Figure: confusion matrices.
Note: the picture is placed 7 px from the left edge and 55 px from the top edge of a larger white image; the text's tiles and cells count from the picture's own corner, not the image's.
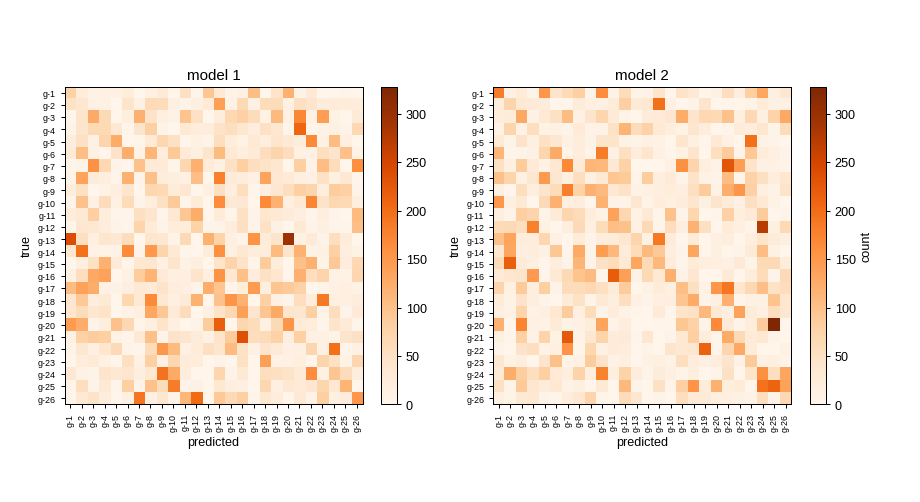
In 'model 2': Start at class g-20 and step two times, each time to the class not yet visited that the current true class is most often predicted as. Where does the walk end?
g-24
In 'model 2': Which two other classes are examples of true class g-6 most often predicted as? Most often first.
g-10, g-1
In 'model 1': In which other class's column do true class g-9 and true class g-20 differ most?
g-14
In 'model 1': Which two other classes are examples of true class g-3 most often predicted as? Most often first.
g-21, g-23
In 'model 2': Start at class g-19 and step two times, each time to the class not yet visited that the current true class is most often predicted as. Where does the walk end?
g-7
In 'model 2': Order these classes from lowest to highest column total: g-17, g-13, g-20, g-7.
g-13, g-20, g-17, g-7
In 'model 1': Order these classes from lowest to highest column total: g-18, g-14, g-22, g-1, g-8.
g-1, g-22, g-18, g-8, g-14
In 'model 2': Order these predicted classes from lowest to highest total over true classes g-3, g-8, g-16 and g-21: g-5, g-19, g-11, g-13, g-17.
g-13, g-19, g-17, g-5, g-11
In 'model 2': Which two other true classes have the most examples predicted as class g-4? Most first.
g-12, g-16
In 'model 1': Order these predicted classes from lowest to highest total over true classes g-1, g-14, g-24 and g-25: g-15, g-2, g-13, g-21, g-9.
g-15, g-13, g-21, g-2, g-9
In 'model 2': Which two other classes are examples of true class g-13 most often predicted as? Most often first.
g-15, g-2
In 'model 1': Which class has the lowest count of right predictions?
g-2
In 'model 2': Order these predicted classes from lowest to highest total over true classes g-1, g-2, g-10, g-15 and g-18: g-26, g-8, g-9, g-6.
g-9, g-26, g-6, g-8
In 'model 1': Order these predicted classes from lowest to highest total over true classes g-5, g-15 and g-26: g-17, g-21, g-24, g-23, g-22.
g-17, g-23, g-21, g-24, g-22
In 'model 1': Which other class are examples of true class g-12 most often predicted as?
g-26
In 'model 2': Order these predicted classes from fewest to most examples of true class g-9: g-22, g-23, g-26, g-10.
g-26, g-23, g-10, g-22
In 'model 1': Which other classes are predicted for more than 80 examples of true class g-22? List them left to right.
g-9, g-10, g-15, g-24
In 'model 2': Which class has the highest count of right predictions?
g-25
